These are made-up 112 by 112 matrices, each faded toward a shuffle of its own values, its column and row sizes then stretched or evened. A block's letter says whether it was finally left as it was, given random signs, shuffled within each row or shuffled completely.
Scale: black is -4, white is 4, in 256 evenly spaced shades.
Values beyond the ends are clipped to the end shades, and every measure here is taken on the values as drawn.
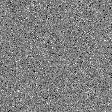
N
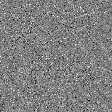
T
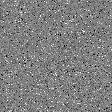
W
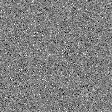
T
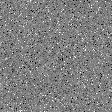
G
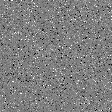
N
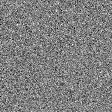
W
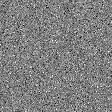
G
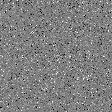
W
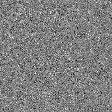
T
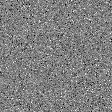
G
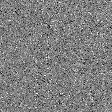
N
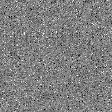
T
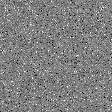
W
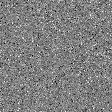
G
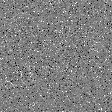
W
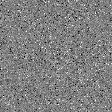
T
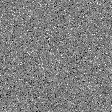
G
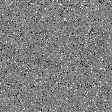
W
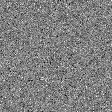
G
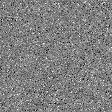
W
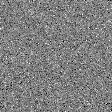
W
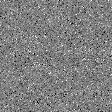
W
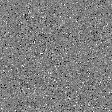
N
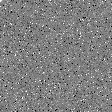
G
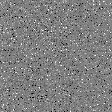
T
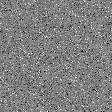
G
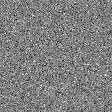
G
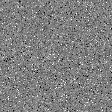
W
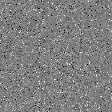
T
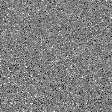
T
